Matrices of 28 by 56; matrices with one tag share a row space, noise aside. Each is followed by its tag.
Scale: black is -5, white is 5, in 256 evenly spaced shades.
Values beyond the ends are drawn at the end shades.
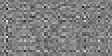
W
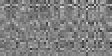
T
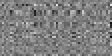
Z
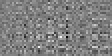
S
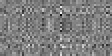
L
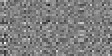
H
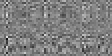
W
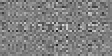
S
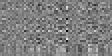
S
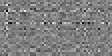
W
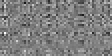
H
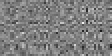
T
